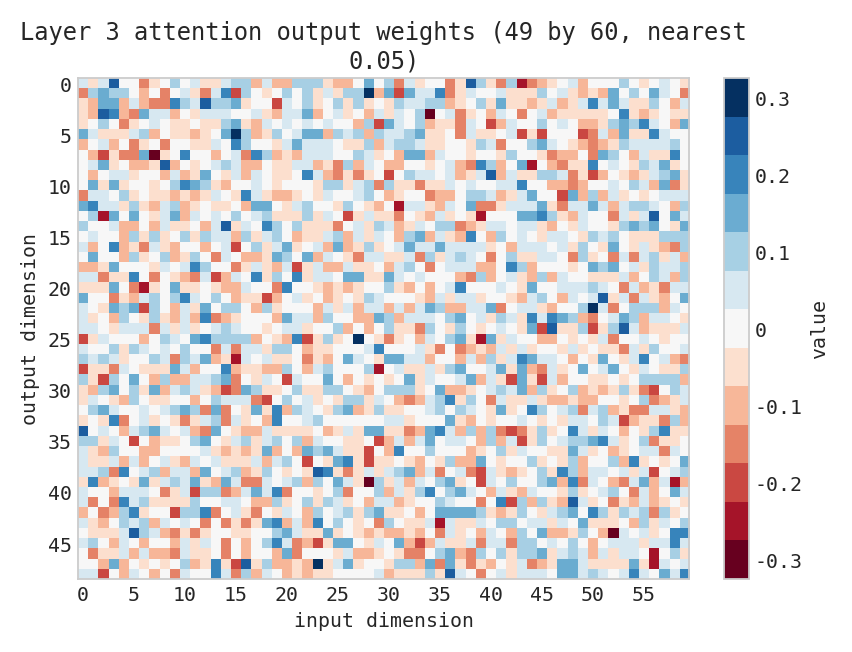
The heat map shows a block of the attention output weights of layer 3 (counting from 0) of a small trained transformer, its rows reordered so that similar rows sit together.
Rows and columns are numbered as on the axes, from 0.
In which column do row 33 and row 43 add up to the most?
19
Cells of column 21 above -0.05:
37
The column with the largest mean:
36
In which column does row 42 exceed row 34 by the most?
12
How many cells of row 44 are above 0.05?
10
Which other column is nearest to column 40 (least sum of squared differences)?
4
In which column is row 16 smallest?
15
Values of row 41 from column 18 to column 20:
-0.1 0.1 -0.05
